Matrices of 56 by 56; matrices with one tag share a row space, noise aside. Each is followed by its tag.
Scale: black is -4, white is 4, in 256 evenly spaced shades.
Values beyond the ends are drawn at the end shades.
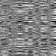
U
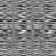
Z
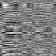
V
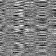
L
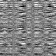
Z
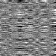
U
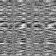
Z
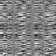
Z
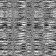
Z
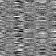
L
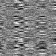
L
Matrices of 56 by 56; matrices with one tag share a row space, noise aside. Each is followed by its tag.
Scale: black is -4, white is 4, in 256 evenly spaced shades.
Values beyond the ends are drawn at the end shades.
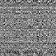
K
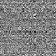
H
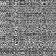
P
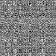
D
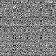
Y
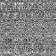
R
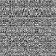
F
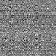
F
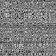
R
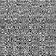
D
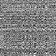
H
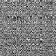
Y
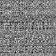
R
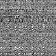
R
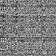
P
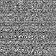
R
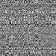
F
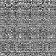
D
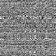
H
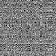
Y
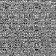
F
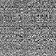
K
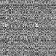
F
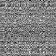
D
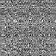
D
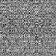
F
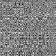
R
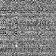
P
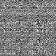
K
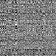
P
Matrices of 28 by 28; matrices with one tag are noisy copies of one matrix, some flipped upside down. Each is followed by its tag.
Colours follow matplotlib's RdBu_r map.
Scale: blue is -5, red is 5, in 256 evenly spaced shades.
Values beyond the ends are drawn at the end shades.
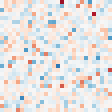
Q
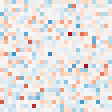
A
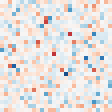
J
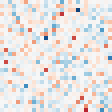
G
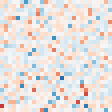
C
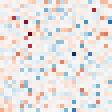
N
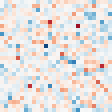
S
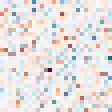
G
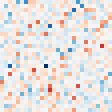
S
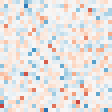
C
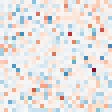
J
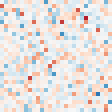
C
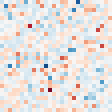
S
